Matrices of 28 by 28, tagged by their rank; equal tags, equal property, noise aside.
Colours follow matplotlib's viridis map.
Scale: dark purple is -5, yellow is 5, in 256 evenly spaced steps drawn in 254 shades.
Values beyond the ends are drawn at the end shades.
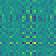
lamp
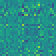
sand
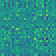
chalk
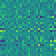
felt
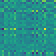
felt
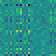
felt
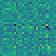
chalk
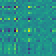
lamp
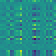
lamp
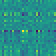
lamp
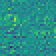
chalk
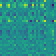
felt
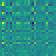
lamp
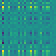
lamp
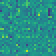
chalk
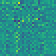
chalk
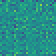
chalk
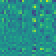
felt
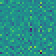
sand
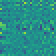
sand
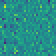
chalk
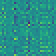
sand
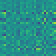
felt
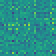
sand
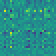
felt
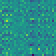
sand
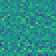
chalk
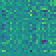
chalk
